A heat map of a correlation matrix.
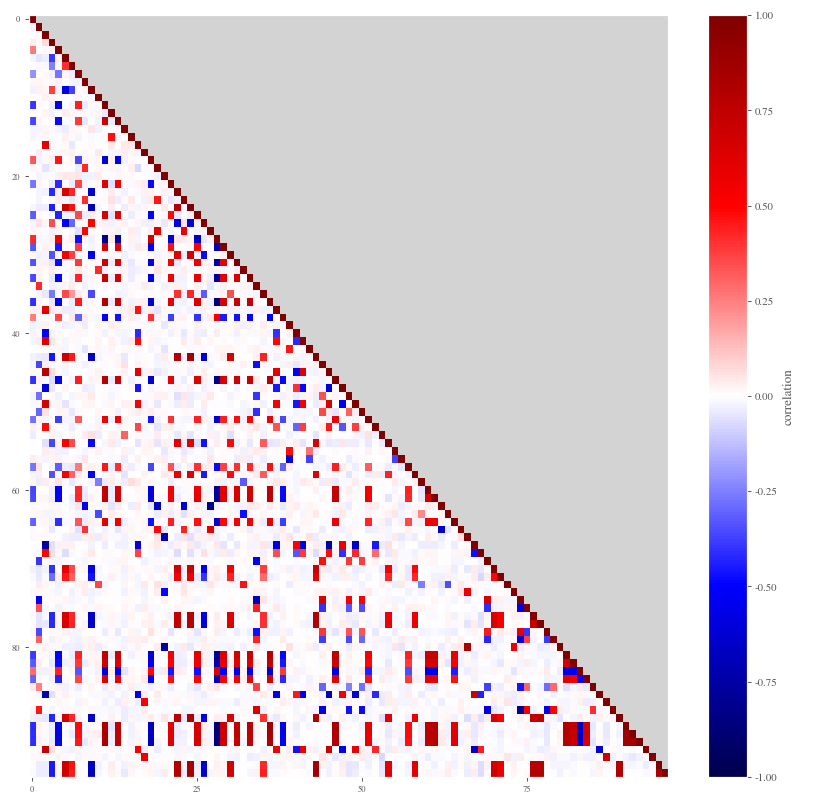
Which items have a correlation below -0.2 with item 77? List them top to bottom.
3, 9, 26
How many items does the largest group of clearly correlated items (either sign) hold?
27
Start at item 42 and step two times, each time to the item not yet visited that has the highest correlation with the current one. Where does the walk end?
55
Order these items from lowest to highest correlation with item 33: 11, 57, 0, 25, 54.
0, 54, 57, 25, 11
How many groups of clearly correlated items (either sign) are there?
11
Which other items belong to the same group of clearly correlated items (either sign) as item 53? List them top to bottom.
14
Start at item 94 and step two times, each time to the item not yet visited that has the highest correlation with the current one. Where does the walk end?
17
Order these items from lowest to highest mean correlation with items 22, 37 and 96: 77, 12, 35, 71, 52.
12, 52, 35, 71, 77
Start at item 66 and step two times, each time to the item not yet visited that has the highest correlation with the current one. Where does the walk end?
73
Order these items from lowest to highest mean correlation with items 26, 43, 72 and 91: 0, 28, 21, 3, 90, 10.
28, 0, 3, 10, 21, 90
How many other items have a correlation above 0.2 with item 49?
8
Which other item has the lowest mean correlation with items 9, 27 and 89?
62
